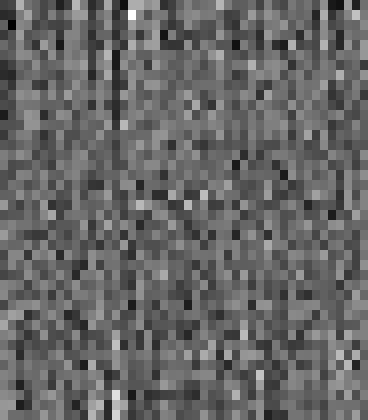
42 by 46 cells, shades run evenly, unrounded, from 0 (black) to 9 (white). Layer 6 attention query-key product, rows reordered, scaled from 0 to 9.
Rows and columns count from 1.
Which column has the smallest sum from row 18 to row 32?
36
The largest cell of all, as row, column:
2, 17
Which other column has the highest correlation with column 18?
24
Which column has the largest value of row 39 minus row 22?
42
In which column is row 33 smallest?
11
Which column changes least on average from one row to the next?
23
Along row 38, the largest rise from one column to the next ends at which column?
33
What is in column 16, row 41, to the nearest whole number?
6
